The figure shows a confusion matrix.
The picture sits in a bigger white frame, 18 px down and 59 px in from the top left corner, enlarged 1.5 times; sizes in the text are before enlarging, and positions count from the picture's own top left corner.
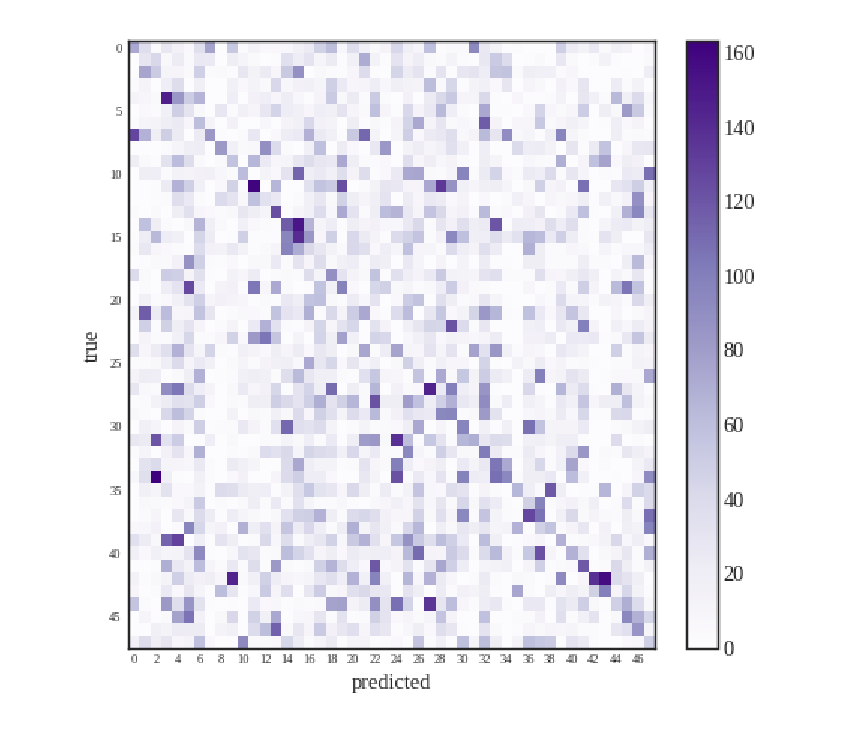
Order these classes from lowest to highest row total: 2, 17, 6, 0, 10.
17, 6, 2, 0, 10
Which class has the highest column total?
32
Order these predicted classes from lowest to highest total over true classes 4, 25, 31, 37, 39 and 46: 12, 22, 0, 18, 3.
0, 12, 18, 22, 3
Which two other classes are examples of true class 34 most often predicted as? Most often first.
2, 24
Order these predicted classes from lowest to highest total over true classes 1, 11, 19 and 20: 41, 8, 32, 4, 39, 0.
0, 8, 32, 39, 4, 41
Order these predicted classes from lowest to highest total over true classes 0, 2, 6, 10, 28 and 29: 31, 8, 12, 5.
8, 12, 5, 31
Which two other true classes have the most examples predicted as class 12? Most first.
23, 8
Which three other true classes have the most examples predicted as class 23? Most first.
8, 13, 19
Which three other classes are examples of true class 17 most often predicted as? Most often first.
5, 46, 6
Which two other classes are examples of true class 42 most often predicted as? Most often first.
43, 9
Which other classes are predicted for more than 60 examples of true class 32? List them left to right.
6, 25, 41
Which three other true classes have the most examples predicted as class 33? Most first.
14, 34, 24
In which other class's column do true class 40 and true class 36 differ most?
26
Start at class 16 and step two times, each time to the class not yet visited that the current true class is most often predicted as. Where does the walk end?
15
